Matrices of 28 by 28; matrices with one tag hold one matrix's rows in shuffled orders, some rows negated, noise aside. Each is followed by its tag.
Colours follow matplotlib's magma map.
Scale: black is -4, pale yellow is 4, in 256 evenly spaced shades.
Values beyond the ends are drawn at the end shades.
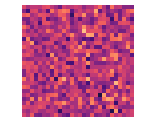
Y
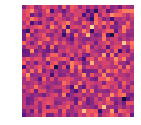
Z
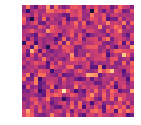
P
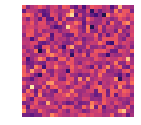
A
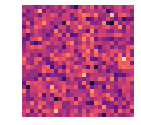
Z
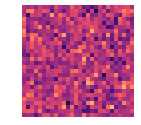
Z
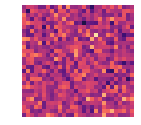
Z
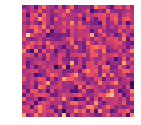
P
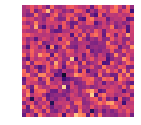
P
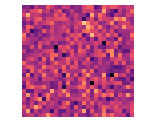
Z
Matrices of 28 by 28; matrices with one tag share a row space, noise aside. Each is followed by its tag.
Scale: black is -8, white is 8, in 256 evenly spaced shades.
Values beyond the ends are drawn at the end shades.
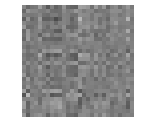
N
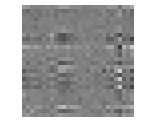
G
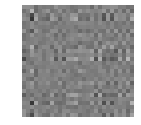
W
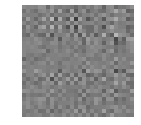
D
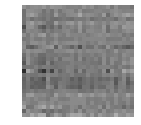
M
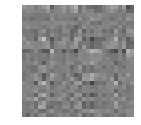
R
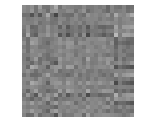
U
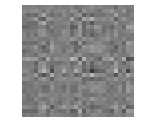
R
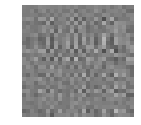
D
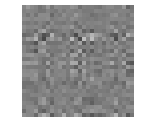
R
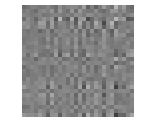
D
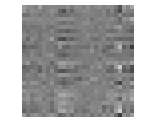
G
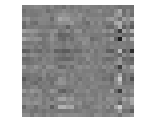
G
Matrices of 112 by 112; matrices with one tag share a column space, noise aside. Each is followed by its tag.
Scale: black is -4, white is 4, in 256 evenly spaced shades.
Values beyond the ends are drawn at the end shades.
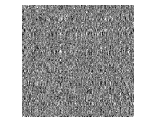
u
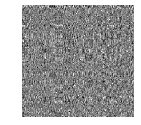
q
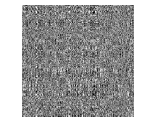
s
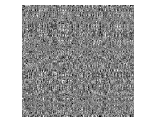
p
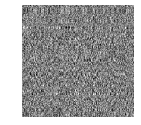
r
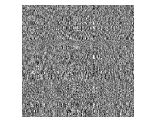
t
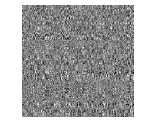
t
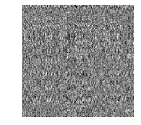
q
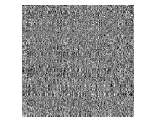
s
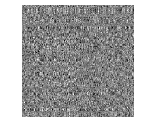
r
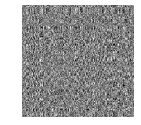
r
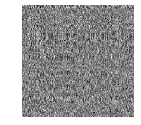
q
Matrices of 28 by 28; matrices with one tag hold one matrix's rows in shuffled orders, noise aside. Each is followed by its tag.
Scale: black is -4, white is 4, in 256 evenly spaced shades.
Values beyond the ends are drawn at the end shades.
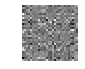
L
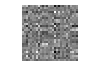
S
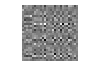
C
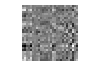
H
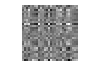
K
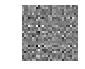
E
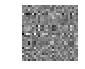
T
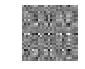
K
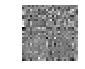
L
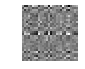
K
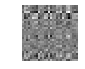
K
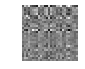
K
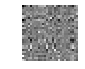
L
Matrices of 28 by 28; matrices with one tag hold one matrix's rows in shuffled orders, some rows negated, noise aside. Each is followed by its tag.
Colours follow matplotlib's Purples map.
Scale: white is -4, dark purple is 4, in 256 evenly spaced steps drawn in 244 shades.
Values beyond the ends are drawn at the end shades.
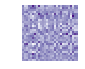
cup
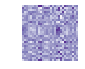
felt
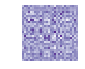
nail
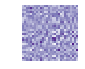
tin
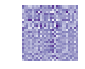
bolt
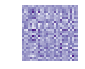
cup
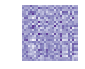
cup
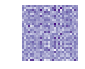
nail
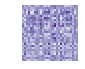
nail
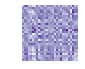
cup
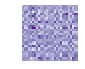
cup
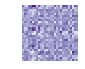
cup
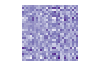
tin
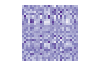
nail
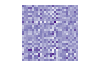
bolt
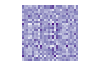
bolt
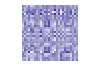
nail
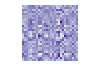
felt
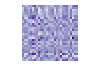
cup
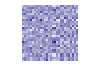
tin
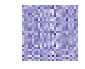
bolt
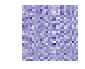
tin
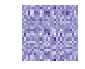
nail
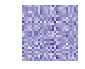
bolt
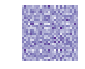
nail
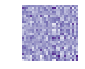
tin
